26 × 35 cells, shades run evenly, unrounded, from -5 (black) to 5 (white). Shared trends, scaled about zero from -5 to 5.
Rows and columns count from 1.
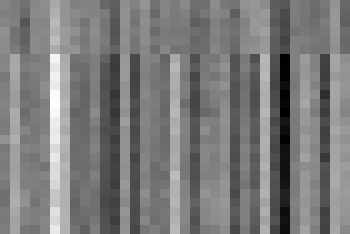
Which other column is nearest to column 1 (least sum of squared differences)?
10
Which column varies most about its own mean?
29
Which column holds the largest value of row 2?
6
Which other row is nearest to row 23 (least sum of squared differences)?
22
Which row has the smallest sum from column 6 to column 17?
23
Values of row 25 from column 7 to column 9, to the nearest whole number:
2 -1 -1
